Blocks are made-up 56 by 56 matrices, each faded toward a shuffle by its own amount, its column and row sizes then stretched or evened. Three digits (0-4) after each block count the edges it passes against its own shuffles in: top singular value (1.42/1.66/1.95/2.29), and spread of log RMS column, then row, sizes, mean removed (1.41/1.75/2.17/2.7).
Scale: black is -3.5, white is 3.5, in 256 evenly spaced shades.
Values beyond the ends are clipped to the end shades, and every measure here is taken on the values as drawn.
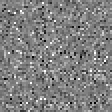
1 1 1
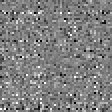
0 1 4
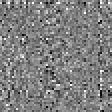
3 3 1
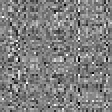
4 4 0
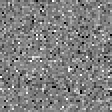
0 0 1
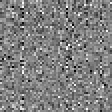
3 3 0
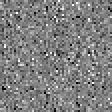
1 2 0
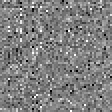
2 2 0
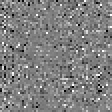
1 2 2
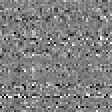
2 1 4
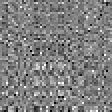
4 1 1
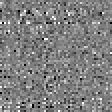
3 2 3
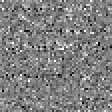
1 0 3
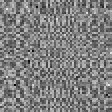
4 0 0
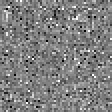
1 1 1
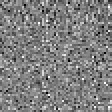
2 1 0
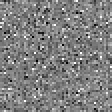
0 2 1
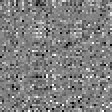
3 1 3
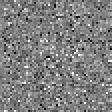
1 1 0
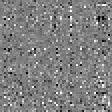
2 3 2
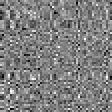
4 3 0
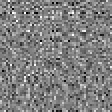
4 1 2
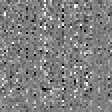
1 4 1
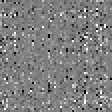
0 4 1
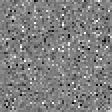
0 2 0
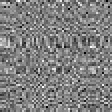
4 0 2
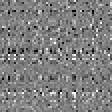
4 3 3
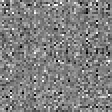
2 3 2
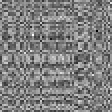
4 2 2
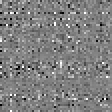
1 3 4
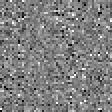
2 2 0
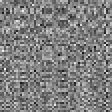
4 2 1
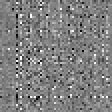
3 4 2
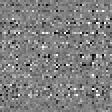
2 1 4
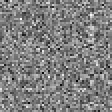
2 0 0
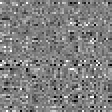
3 1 4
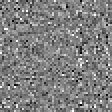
2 2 0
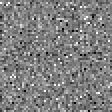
1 0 1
